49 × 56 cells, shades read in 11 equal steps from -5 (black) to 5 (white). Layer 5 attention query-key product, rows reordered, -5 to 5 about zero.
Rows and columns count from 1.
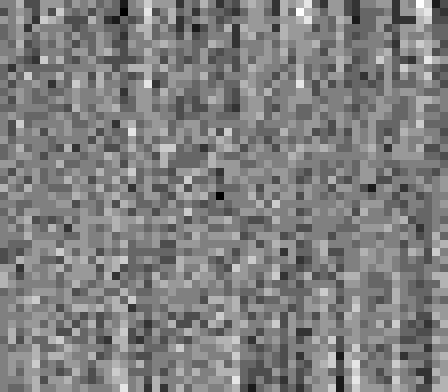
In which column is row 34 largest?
30
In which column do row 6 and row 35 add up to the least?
15
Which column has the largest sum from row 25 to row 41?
35
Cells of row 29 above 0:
15
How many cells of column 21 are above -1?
29
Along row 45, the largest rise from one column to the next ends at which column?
44
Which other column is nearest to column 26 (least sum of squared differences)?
49
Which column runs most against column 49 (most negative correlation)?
9
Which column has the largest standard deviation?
16
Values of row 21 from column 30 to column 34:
1 -1 -1 0 1
